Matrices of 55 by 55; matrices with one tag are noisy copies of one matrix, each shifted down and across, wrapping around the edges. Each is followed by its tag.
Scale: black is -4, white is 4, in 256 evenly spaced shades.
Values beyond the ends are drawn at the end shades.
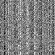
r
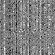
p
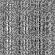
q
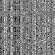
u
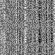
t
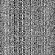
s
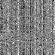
p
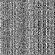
s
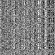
u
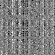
u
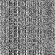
s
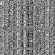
u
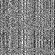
q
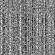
p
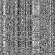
t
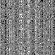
r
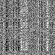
t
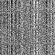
q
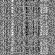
t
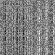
r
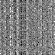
u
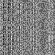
s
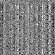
u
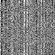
q
